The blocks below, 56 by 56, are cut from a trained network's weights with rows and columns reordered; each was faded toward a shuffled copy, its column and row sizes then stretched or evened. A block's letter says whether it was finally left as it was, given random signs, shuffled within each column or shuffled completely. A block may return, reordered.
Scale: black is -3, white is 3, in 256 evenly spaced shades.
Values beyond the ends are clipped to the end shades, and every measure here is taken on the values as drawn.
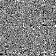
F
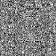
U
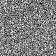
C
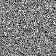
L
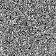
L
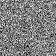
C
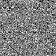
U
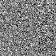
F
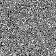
L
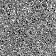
C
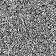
C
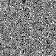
L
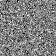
C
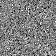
L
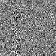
U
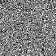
U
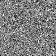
L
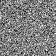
C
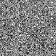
U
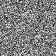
C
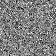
C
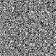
U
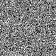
C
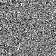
C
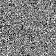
L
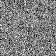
C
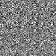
U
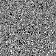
F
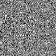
U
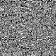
U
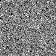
C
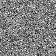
C
